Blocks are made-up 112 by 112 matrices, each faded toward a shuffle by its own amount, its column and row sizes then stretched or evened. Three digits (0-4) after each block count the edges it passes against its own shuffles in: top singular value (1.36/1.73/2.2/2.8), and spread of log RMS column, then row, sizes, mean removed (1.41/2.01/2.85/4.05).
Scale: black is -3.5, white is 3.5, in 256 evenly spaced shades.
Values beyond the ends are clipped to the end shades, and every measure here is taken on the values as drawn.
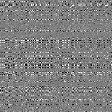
4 2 4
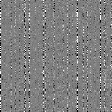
4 4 0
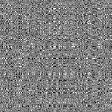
4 2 3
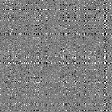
4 3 3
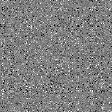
2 2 2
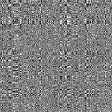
4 3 3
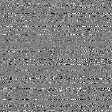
2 1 4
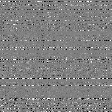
2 1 4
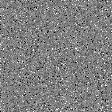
0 1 1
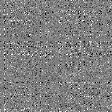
1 3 3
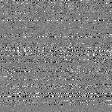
2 1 4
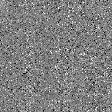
2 1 1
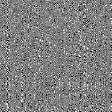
3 3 1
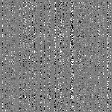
2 4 2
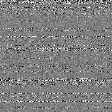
1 0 4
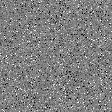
1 1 0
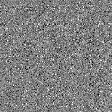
2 1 1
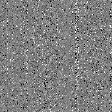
0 3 0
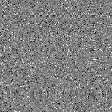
3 0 0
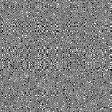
4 2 2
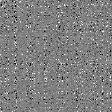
1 3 2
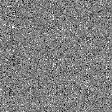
1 2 1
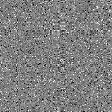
3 1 0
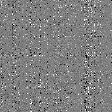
2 3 2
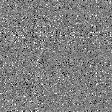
1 1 2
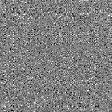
3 1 1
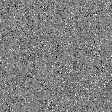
1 0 0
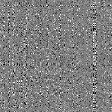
3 3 1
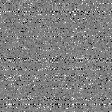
3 0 3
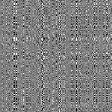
4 4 2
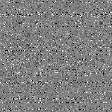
2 1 3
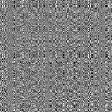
4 4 2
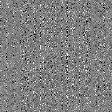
2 3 1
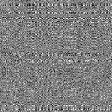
4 1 3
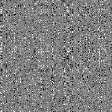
3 3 1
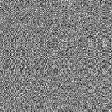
4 1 1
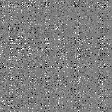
2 3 2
